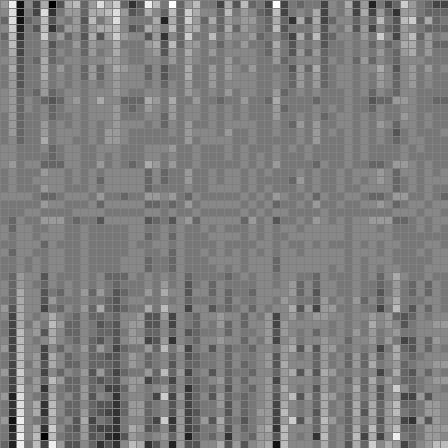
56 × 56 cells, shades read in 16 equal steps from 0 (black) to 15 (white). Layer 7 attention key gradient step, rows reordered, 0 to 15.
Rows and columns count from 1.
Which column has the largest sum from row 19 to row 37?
3
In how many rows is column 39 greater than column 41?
12
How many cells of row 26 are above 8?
4
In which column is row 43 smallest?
22
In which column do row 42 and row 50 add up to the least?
2
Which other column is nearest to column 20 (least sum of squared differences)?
51
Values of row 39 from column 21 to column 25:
11 8 8 4 8
